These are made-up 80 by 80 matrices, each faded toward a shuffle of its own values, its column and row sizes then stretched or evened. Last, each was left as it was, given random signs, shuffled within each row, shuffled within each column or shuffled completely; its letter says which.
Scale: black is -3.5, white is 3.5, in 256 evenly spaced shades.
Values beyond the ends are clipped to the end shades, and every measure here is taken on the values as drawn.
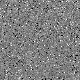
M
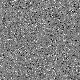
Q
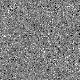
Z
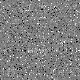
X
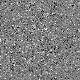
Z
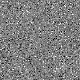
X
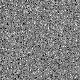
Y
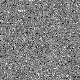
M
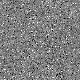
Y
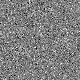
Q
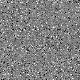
Z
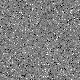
Q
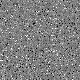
M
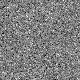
Q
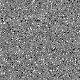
M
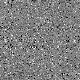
X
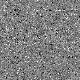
Z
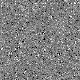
Z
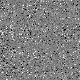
Z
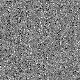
Y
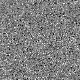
M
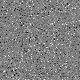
Q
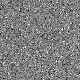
Q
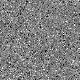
Y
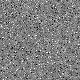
Q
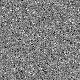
Q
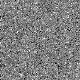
Z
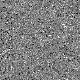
Y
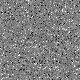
Q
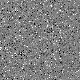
Y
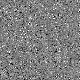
X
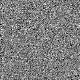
Z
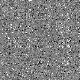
X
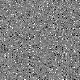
X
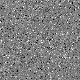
M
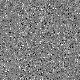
Z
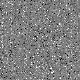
Y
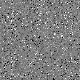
Z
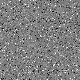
M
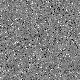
Q
